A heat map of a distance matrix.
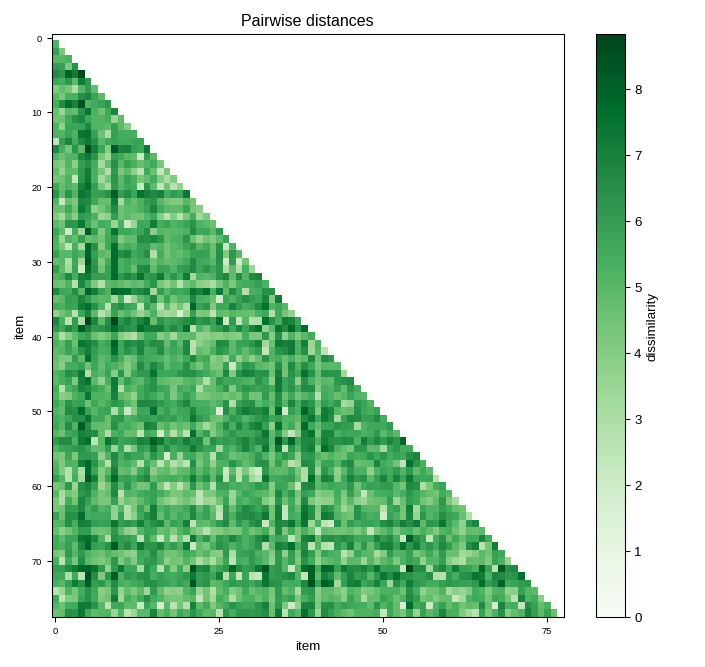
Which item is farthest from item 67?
54
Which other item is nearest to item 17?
56
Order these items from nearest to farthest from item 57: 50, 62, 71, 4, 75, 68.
71, 62, 75, 50, 68, 4
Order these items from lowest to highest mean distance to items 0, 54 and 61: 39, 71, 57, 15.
57, 39, 15, 71
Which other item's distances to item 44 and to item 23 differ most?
46
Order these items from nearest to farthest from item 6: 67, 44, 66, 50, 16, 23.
23, 66, 50, 44, 16, 67
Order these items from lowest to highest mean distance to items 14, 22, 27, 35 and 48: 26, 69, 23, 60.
69, 23, 60, 26
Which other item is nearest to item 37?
19
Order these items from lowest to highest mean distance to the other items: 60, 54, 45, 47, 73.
60, 47, 45, 73, 54
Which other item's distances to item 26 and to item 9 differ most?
38
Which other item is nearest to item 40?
66
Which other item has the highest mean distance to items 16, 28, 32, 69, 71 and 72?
5
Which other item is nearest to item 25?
50
